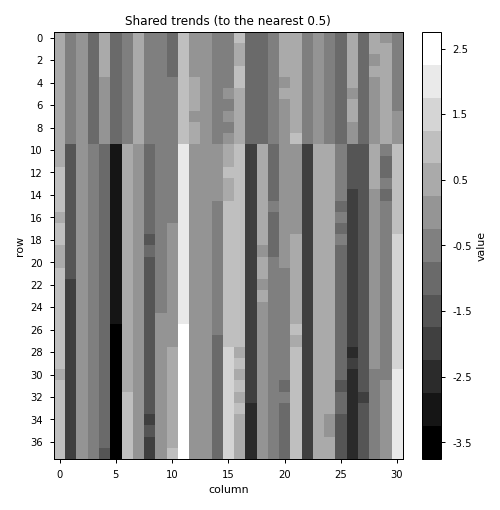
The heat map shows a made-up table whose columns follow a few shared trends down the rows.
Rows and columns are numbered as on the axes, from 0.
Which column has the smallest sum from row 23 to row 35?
5
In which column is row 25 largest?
11
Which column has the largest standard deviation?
26
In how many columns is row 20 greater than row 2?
10
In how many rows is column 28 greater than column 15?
7
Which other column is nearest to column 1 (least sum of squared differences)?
22
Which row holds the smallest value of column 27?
32
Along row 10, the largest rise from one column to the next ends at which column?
6
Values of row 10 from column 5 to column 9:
-3 0.5 0 -1 -0.5
